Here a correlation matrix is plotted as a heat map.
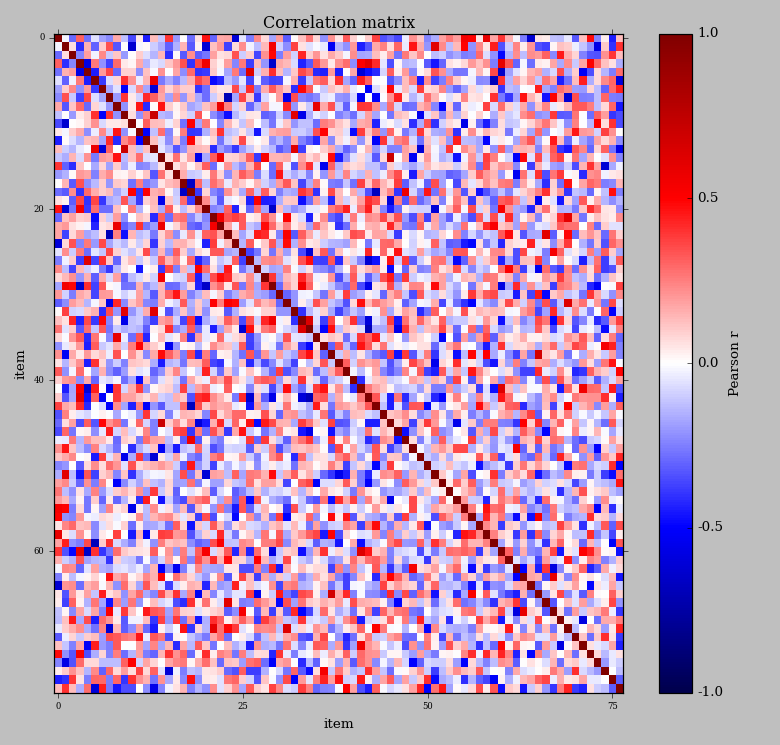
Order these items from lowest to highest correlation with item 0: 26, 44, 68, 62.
44, 26, 68, 62
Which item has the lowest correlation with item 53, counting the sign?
68
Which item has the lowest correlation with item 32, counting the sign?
75
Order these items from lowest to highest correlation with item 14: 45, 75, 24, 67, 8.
24, 75, 67, 8, 45
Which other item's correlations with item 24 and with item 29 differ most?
73
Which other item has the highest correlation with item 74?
36
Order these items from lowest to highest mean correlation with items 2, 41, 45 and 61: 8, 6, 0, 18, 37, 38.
0, 38, 18, 37, 6, 8
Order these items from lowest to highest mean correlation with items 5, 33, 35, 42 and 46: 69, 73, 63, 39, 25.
39, 73, 69, 63, 25
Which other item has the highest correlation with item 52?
76
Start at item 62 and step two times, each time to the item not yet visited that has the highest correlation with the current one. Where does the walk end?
1
